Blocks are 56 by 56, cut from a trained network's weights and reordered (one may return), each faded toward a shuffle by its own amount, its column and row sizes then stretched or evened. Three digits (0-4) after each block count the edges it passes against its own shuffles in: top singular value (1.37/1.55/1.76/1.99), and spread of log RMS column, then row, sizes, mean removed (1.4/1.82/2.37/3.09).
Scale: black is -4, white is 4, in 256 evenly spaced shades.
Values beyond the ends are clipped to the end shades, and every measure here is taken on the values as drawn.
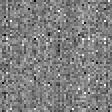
1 2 0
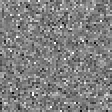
0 0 1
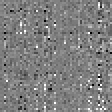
1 3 1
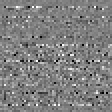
1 0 4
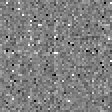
0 1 1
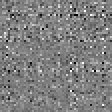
2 2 3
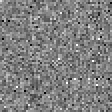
1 0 0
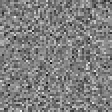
3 0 0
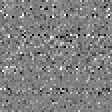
1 0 3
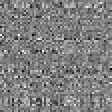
4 0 3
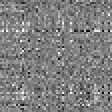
4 3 2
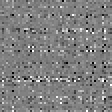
3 3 4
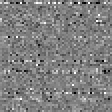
2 1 3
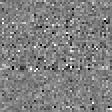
0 1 2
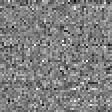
3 0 2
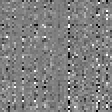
2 4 1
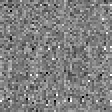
2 2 1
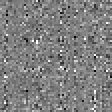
1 3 1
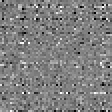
3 2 3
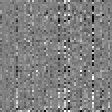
4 4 1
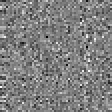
3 2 0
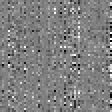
2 4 2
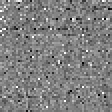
0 0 2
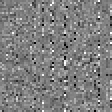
1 3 0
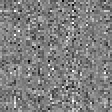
2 3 0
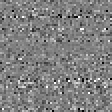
1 0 3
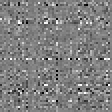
3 3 3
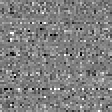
2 1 3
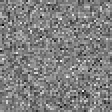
2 0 0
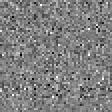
0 1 2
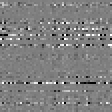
3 0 4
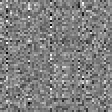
4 3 0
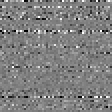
3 0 4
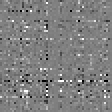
2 3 3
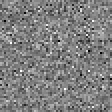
0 1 1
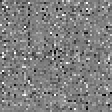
0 1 1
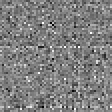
3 1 1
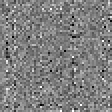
1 2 0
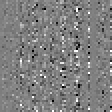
0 4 0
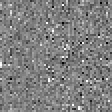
0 3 0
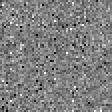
0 1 0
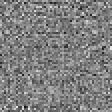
3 0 2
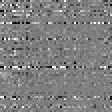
4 2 4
